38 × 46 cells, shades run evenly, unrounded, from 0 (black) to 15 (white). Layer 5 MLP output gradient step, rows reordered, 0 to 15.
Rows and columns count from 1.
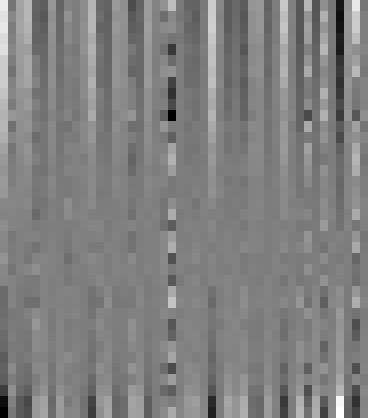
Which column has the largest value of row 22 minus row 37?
1
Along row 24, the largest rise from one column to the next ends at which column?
23
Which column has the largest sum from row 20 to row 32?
43
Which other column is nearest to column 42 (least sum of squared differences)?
26
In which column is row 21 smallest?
22
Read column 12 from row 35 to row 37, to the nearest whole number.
6 6 4
